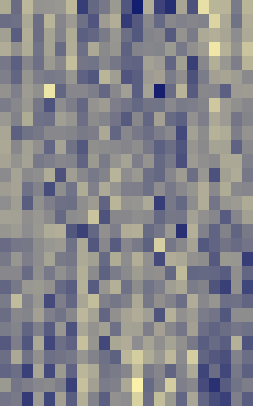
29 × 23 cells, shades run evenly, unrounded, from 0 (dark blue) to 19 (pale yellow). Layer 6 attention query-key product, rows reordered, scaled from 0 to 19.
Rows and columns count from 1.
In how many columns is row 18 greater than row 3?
10
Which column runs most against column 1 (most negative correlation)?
8
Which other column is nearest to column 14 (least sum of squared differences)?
22
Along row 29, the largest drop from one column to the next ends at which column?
14
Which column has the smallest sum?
15
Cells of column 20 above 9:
15
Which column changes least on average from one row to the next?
4
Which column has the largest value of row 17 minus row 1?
13
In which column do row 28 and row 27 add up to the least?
19
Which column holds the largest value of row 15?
11
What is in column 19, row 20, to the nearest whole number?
7
